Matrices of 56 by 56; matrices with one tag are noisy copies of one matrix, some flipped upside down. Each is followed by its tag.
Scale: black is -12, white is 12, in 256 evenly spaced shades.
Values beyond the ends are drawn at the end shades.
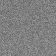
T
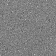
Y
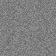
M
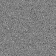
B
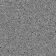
M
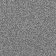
T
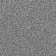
T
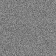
B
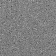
T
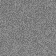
Y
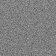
Y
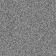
M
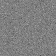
M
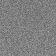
T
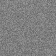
Y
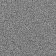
T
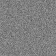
M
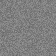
B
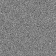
B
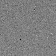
T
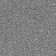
T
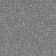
Y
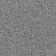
Y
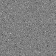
B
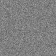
M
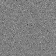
B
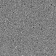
Y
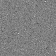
M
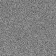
Y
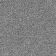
Y
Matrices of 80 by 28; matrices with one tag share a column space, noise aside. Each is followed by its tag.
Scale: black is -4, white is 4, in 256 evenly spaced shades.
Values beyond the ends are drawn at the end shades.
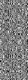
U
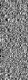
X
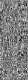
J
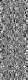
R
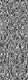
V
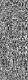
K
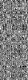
R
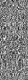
K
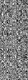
U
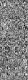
K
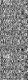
U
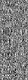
J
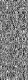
R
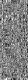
X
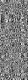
X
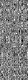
J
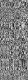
K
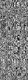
K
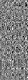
K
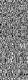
V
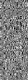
K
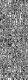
X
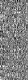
R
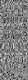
V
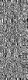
X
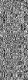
R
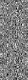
V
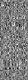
K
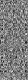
U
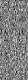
J
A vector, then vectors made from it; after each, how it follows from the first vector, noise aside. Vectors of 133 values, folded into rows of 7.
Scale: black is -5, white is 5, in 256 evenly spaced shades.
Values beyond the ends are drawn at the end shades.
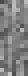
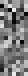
wrapped around, negated, scaled up.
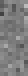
reversed, partly zeroed.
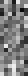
reversed, scaled up.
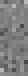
partly zeroed.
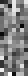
scaled up.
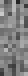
reversed, negated.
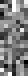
scaled up.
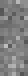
reversed, partly zeroed.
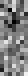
wrapped around, negated, scaled up.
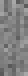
reversed, negated, shrunk.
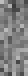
negated.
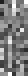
scaled up.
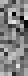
wrapped around, negated, scaled up.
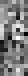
wrapped around, negated, scaled up.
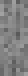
reversed, negated, shrunk.
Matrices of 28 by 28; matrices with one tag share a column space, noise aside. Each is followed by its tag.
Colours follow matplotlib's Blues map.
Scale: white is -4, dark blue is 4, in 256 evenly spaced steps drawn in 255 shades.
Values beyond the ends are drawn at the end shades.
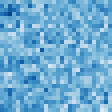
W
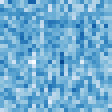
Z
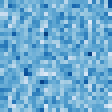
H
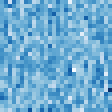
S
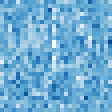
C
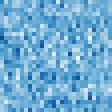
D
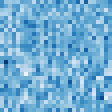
Z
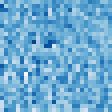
W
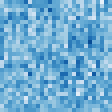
C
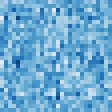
C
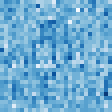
C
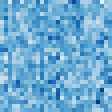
S
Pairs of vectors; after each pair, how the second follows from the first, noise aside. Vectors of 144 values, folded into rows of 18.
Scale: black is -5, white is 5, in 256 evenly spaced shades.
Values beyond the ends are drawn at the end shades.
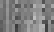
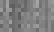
reversed, negated, shrunk.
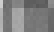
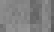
reversed, negated, shrunk.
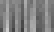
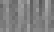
reversed, shrunk.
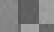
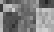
wrapped around, negated, scaled up.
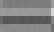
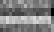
negated, scaled up.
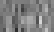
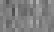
reversed, negated, shrunk.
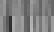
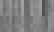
reversed, shrunk.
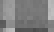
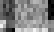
negated, scaled up.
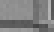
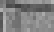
reversed.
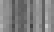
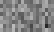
sign-scrambled.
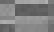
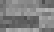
reversed.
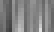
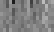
reversed, negated, partly zeroed.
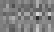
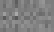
reversed, negated, shrunk.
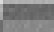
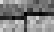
wrapped around, negated, scaled up.
